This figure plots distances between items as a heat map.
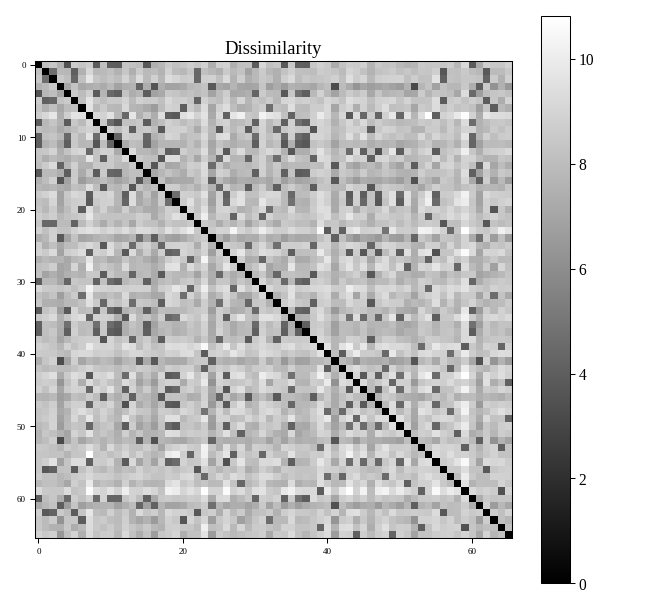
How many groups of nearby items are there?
11
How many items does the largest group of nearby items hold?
11
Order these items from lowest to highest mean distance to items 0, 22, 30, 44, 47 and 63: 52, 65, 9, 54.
52, 65, 9, 54
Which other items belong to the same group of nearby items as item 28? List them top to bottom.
51, 58
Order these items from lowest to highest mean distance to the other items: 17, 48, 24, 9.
24, 17, 9, 48
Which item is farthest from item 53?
23
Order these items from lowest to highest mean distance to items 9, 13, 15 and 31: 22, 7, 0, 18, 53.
0, 22, 53, 18, 7
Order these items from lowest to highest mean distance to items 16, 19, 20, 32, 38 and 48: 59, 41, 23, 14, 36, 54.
41, 14, 36, 23, 54, 59
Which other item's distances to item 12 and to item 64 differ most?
59
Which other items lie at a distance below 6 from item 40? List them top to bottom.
23, 42, 48, 57
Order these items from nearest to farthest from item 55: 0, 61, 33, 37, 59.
61, 37, 0, 33, 59
